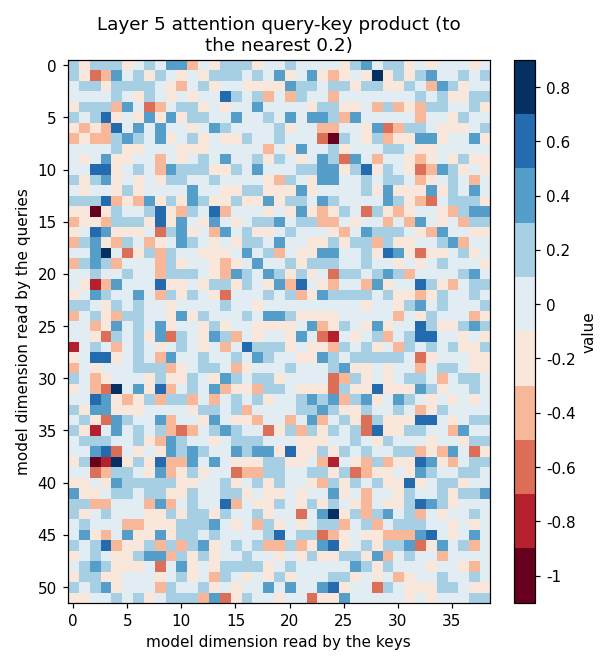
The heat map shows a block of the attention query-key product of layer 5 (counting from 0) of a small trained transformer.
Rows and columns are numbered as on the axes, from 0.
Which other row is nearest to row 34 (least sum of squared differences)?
25
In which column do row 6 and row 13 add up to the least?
33
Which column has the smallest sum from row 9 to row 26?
31
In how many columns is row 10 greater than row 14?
22
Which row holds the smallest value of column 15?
39
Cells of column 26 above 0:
16
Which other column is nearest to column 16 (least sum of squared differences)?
26
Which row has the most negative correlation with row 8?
24
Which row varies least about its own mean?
23
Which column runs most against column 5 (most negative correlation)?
30
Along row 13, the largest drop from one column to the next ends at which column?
4
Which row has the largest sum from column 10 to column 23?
37
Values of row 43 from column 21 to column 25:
-0.6 0 0.4 0.8 -0.2
